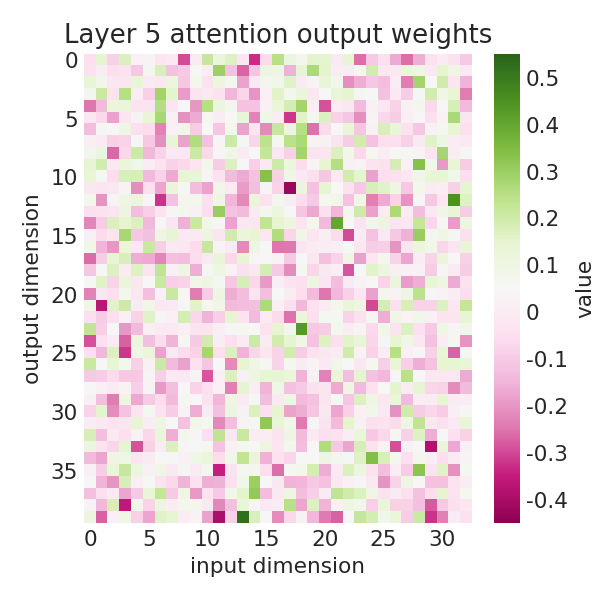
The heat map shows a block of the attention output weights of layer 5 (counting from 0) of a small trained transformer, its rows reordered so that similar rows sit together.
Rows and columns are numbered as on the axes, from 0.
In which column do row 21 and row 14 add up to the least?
1
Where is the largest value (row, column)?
39, 13
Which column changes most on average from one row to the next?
17
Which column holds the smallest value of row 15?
22
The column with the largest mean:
28
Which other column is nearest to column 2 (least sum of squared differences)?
25
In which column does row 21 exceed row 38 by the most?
3
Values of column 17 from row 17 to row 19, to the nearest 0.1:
-0.1 -0.2 0
